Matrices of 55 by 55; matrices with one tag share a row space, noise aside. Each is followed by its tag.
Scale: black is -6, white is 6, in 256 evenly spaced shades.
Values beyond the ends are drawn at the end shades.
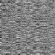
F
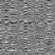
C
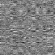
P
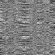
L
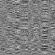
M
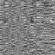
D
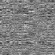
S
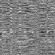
S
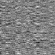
F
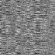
F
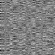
P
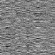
F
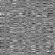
P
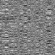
C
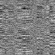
L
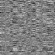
P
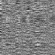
F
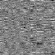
D
